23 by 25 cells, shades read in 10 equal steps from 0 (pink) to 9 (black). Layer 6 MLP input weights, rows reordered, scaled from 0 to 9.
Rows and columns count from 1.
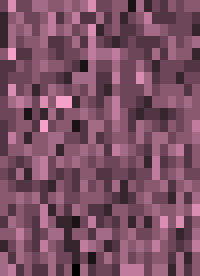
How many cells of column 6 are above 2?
16
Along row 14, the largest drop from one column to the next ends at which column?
20
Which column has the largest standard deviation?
10
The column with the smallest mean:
6
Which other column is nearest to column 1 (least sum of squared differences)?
14
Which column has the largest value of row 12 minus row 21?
11
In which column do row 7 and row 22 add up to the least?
18
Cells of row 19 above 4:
13
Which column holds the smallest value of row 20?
3
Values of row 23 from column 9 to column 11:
4 9 3
